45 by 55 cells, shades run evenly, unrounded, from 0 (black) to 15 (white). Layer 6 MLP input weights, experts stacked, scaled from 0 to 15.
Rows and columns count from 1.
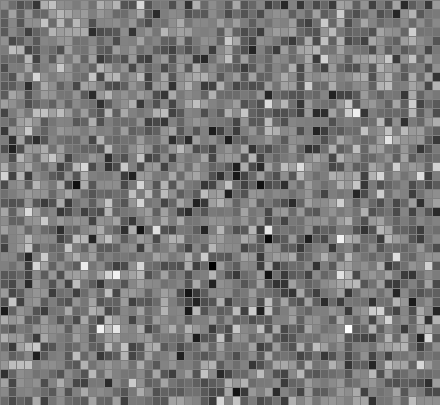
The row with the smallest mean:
40
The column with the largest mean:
43
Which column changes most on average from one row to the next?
34
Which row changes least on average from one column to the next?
25
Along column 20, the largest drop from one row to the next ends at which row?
27
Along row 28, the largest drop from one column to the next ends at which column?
5
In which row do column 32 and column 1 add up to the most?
26
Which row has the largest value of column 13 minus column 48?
37
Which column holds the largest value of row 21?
18
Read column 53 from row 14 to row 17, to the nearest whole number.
6 9 9 3
